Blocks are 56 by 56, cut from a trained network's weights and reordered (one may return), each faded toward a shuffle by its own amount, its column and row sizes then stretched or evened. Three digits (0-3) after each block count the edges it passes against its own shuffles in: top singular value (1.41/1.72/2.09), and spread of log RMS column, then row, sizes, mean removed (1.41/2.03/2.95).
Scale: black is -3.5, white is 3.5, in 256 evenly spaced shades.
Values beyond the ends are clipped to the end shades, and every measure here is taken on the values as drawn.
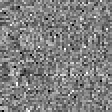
2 0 0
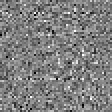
2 1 1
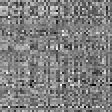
3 0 3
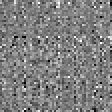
1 2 2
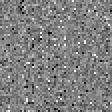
0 1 0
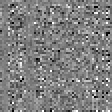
2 3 2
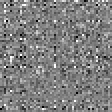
2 2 2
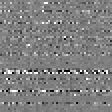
2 0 3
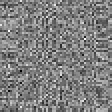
3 2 0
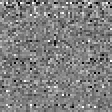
1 1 2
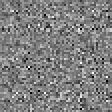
2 1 2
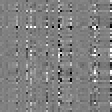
3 3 2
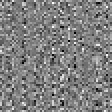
3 3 0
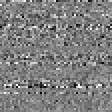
0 0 3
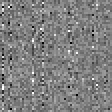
0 2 0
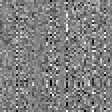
3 3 0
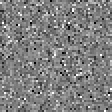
0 0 0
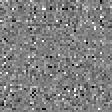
0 1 2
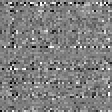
1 1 3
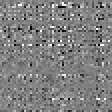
1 2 3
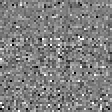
1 0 2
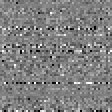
1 0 3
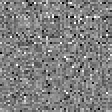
2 0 1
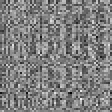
3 0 2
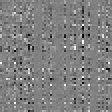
2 3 2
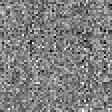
0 1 1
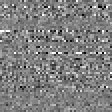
2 0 3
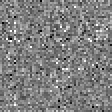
0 1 1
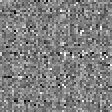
1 0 2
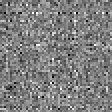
1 1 2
